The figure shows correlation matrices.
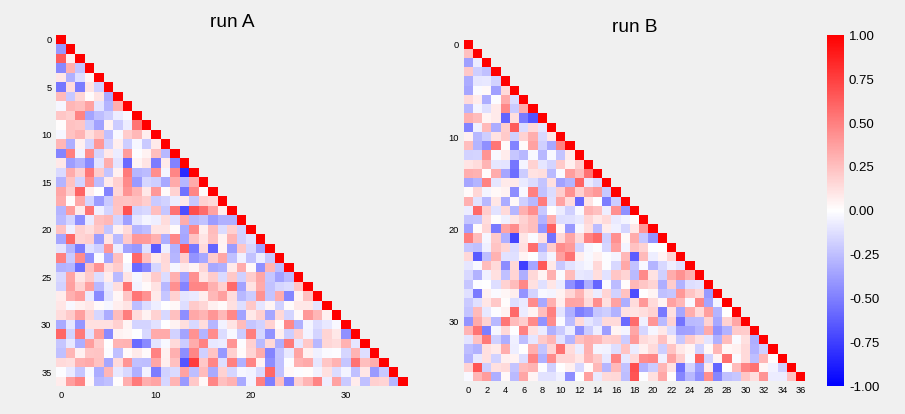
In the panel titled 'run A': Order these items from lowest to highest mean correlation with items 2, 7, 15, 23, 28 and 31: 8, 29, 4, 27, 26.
4, 8, 27, 26, 29
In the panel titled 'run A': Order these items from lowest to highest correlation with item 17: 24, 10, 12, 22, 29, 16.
24, 10, 12, 22, 16, 29
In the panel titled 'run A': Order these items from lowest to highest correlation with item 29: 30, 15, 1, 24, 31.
24, 30, 31, 1, 15
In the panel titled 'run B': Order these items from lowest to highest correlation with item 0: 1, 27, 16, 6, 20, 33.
20, 33, 27, 16, 6, 1
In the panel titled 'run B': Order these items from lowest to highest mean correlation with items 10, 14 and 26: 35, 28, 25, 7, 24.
24, 25, 28, 35, 7
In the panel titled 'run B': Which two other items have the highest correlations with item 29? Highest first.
5, 9
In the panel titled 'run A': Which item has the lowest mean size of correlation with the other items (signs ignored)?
28
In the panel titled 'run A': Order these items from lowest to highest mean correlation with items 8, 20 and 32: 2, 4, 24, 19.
19, 24, 4, 2
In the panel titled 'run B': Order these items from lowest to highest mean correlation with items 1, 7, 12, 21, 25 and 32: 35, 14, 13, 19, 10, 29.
29, 10, 19, 35, 13, 14
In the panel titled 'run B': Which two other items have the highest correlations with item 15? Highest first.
12, 2
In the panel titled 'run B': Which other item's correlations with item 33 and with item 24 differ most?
8
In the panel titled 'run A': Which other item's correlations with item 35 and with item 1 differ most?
22
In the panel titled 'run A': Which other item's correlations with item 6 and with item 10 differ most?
33
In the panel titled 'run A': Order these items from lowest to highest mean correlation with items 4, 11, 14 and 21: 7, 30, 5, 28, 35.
35, 5, 30, 28, 7
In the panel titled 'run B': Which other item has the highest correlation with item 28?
34
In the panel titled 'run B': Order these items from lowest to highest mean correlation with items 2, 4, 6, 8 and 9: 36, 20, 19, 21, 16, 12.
21, 16, 12, 19, 36, 20
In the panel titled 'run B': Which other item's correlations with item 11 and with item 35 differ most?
23
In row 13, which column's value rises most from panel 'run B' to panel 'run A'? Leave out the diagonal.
5
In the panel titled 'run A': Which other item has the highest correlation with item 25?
14
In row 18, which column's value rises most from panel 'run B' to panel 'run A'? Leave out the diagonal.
27
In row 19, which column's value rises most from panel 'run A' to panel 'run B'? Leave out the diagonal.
34
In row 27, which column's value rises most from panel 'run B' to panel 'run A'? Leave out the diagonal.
36
